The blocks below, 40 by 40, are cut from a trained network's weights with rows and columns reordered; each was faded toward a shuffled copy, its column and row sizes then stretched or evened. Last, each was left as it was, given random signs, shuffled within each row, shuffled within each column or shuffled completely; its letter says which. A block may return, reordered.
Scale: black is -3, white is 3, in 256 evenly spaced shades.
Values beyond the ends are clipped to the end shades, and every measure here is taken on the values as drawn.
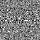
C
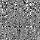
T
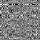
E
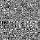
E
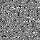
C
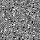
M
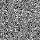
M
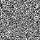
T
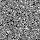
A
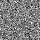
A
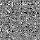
T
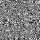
C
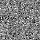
C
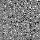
M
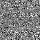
C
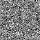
M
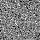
A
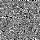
C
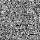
C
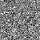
T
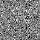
M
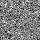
A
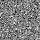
A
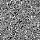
M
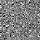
E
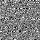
C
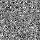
C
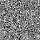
M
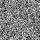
A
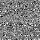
C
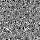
C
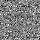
C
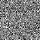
T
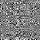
E
